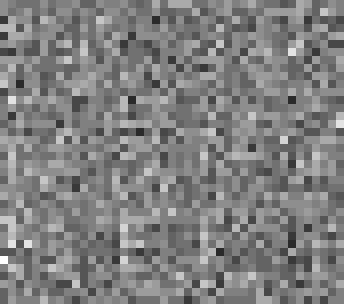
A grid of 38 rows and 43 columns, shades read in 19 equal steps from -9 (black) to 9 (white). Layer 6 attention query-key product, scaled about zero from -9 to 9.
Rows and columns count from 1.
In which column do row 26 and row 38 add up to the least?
24
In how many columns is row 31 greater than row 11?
22
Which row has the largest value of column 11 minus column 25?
7
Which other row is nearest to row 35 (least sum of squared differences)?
1
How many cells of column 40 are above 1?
13
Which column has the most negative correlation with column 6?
10
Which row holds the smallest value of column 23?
9
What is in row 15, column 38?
3
